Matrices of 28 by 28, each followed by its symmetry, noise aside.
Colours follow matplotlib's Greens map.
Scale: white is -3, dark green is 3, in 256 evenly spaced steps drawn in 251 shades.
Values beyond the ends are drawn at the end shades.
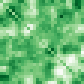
symmetric.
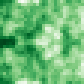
mirrored top to bottom.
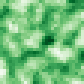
no symmetry.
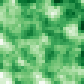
symmetric across the other diagonal.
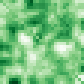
no symmetry.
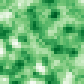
symmetric across the other diagonal.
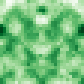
mirrored left to right.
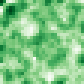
symmetric.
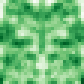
mirrored left to right.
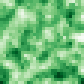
no symmetry.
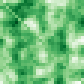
no symmetry.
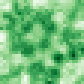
symmetric.
